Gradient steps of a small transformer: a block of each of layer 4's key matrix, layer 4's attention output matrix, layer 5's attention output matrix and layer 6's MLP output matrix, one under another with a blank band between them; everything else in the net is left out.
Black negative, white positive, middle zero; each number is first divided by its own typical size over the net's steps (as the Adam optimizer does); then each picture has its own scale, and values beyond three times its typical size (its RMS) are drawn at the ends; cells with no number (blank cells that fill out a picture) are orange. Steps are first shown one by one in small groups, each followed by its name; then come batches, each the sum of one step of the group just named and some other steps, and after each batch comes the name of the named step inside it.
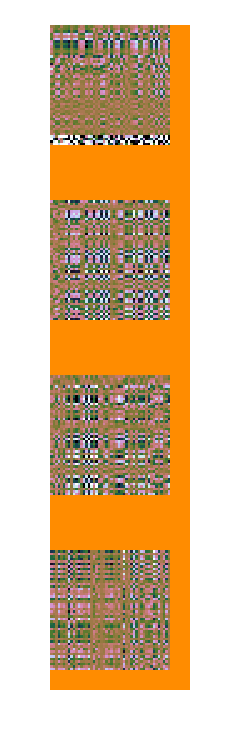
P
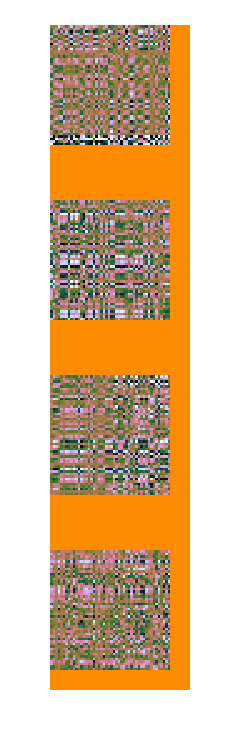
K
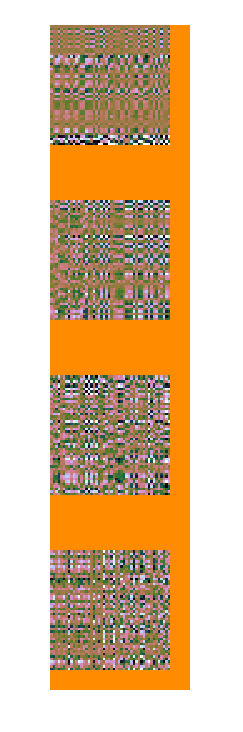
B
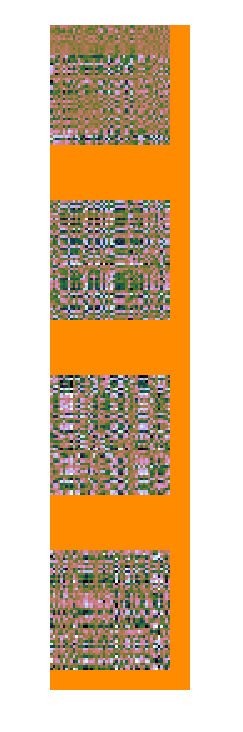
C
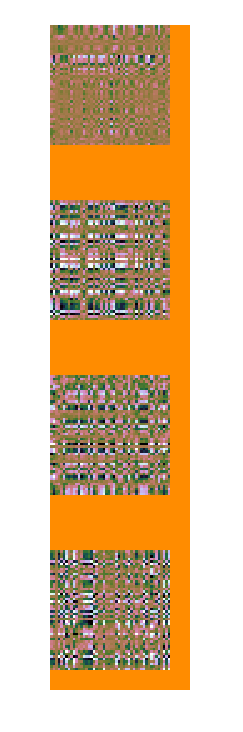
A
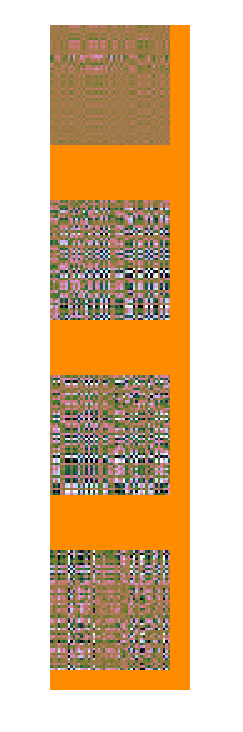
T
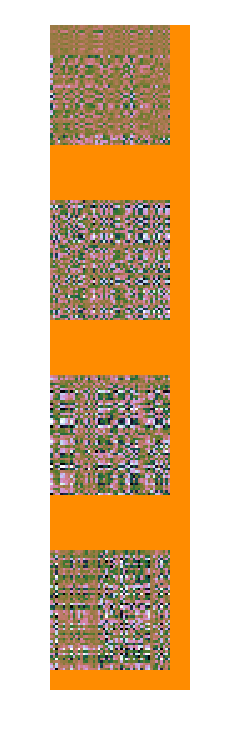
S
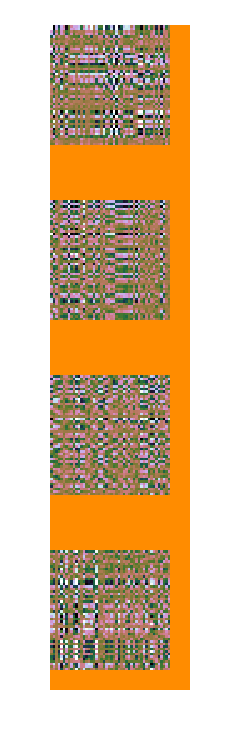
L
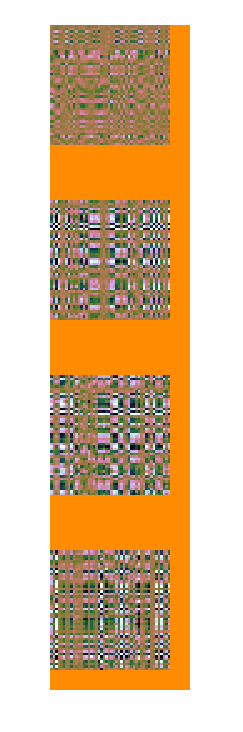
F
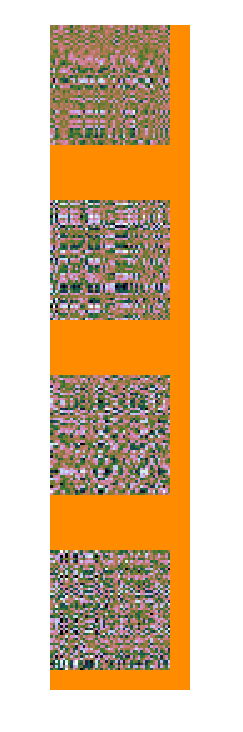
F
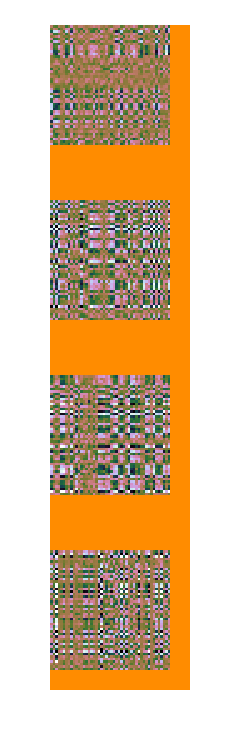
F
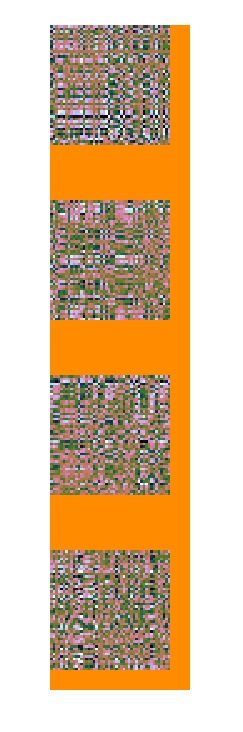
K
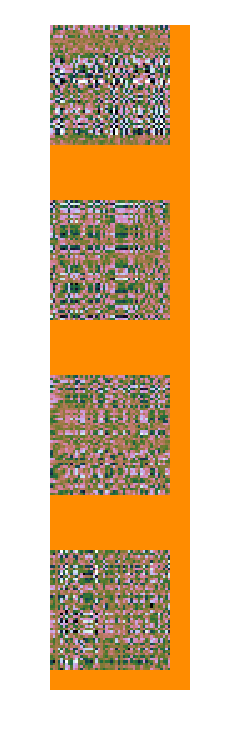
L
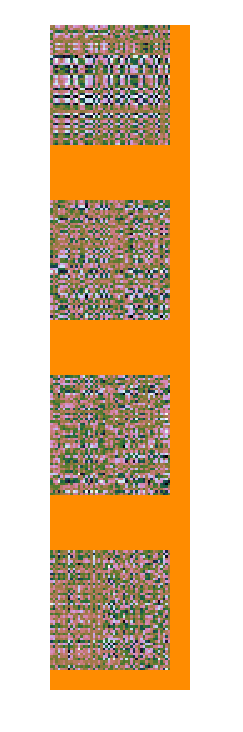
T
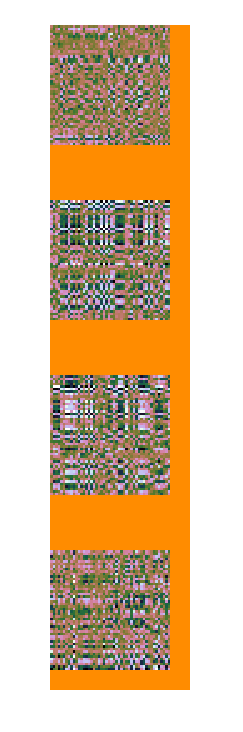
C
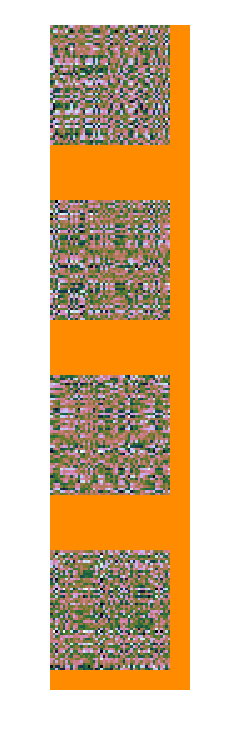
K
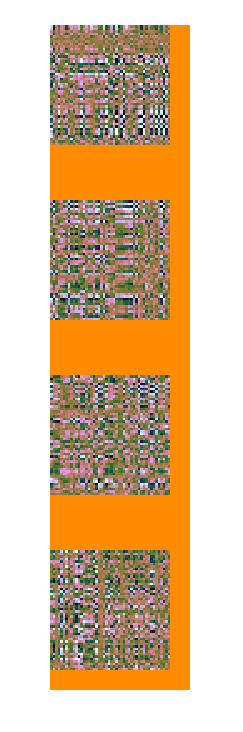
L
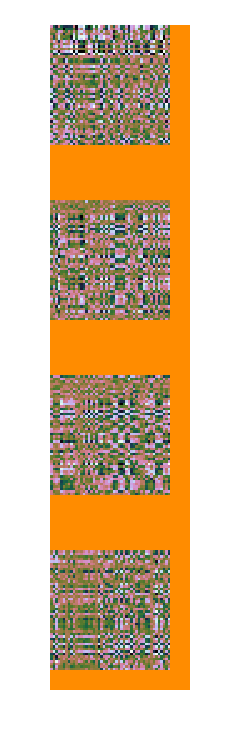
F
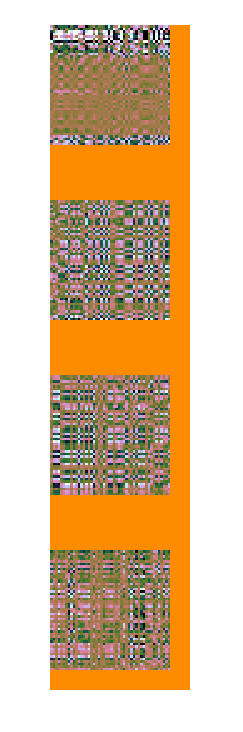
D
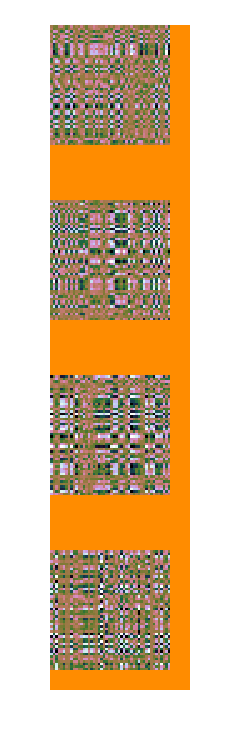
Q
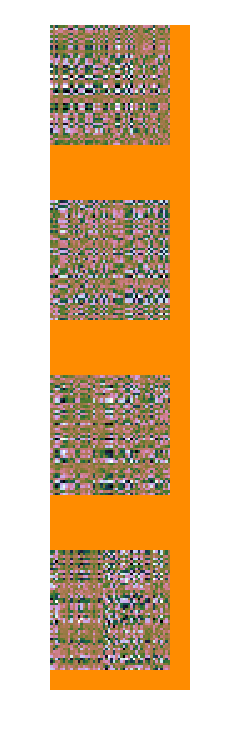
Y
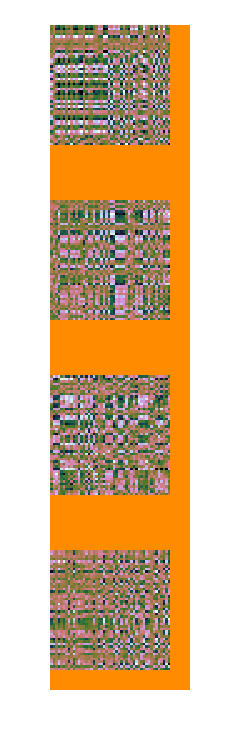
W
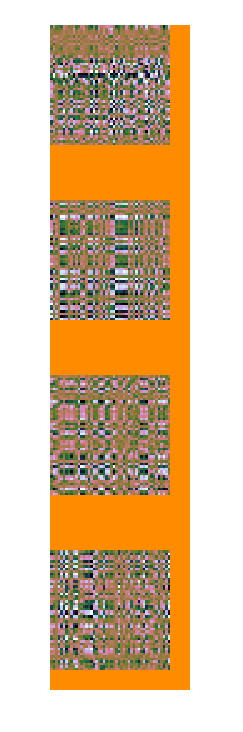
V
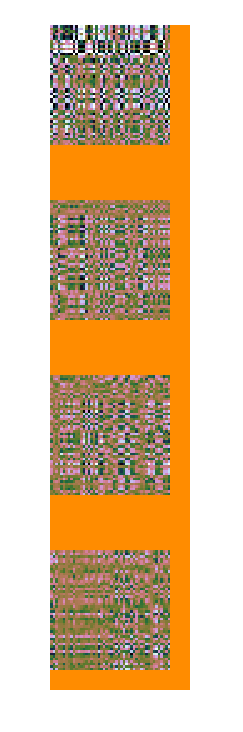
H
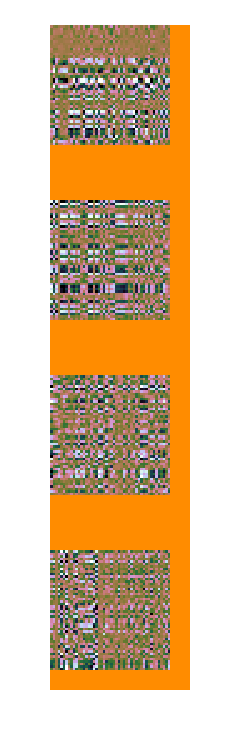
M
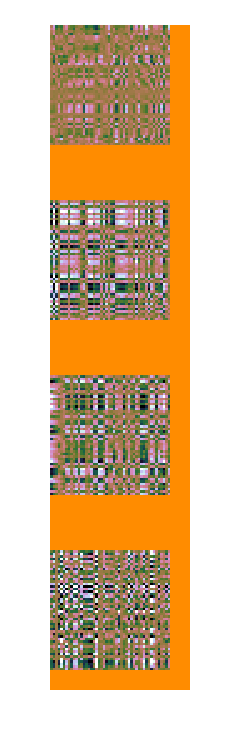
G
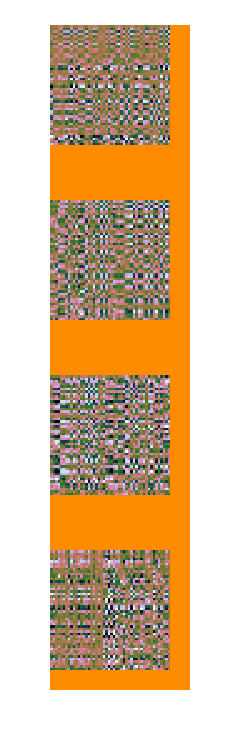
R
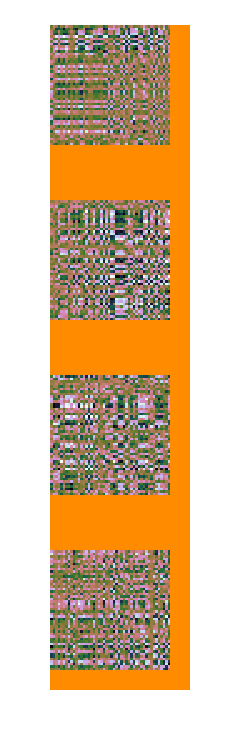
W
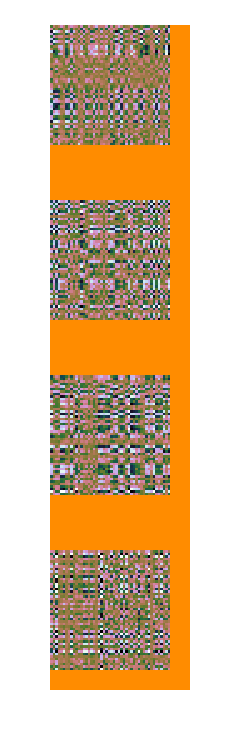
Q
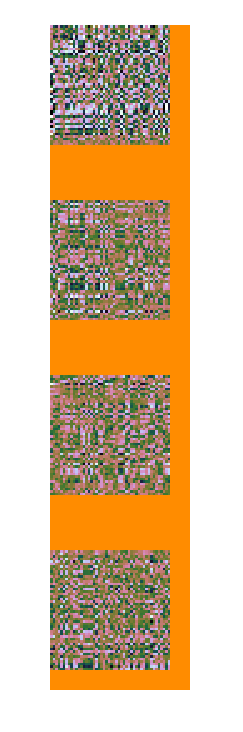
H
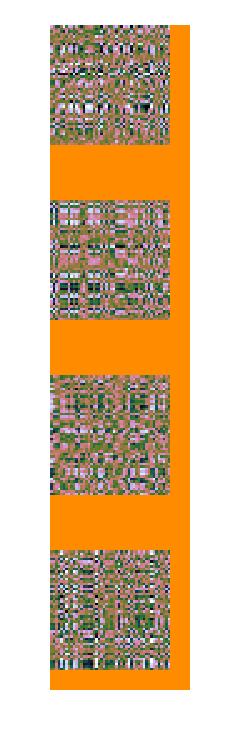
G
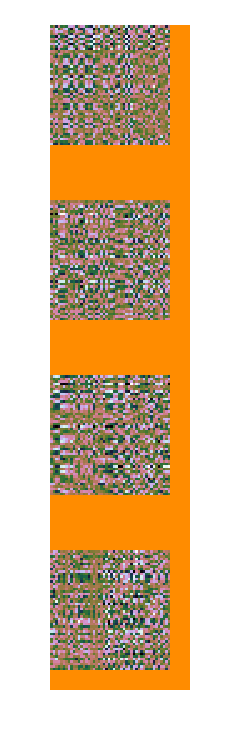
Y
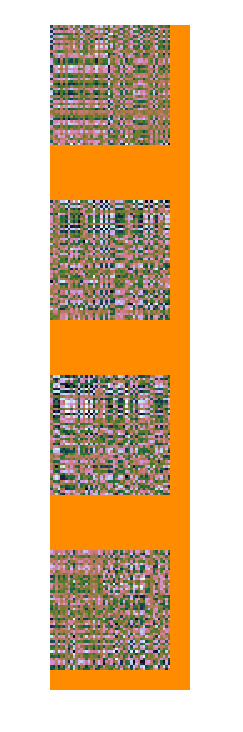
W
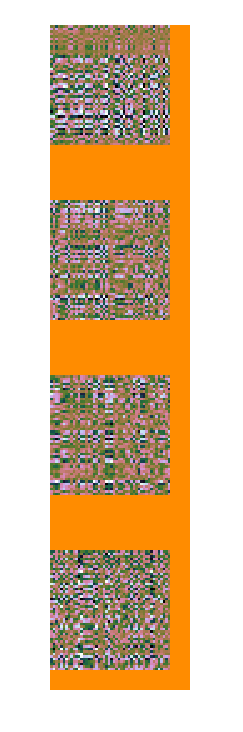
Y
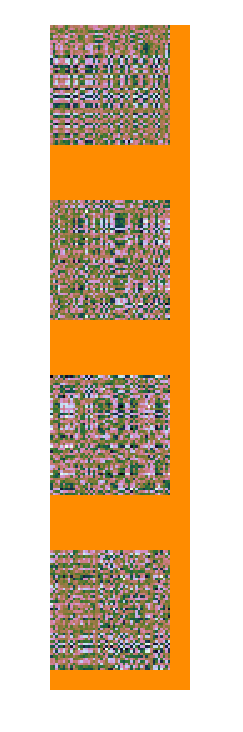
Q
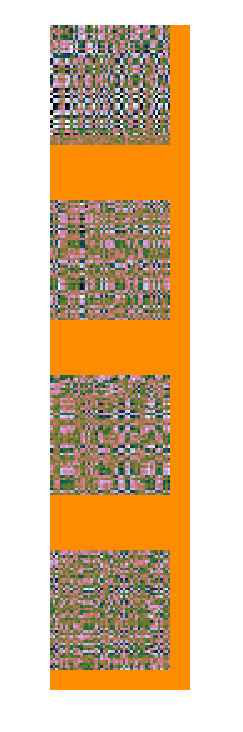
H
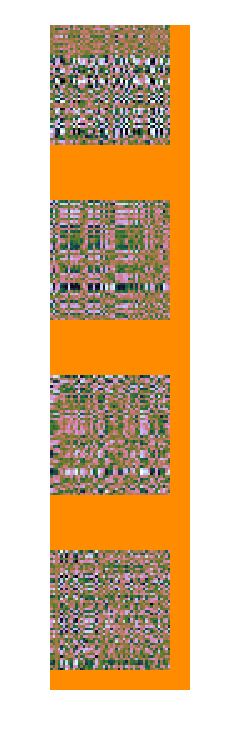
M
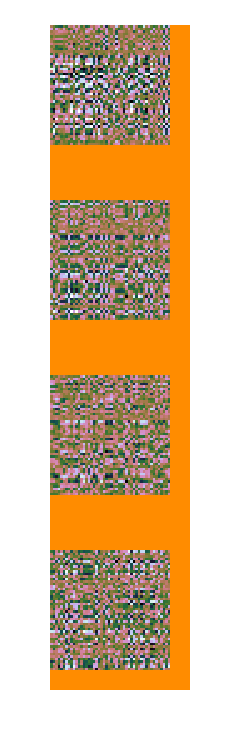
Y
